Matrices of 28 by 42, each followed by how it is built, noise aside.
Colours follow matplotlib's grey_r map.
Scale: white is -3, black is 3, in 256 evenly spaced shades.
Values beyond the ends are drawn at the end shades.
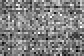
blocks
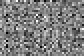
low rank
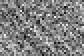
Toeplitz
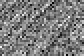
Hankel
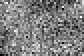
smooth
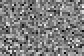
noise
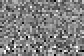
uneven rows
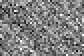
Toeplitz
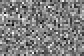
noise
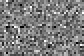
uneven rows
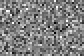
noise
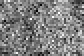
smooth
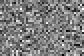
low rank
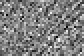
Hankel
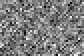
Hankel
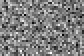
noise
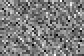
Toeplitz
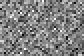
Hankel
